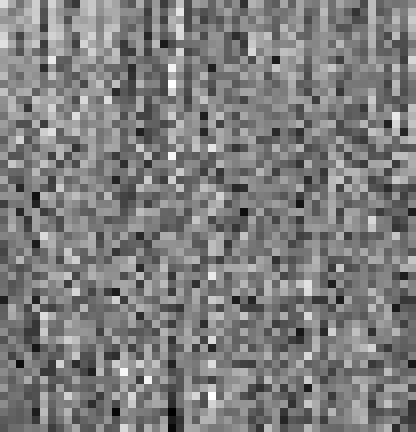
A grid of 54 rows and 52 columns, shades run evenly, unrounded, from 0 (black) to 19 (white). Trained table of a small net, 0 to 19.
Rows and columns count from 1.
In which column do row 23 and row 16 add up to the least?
39
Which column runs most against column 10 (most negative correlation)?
18
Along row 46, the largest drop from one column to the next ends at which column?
3
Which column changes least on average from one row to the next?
24
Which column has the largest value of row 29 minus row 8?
35
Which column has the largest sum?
27
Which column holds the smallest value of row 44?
5
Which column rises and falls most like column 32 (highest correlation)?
36
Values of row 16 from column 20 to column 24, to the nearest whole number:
7 5 7 14 10
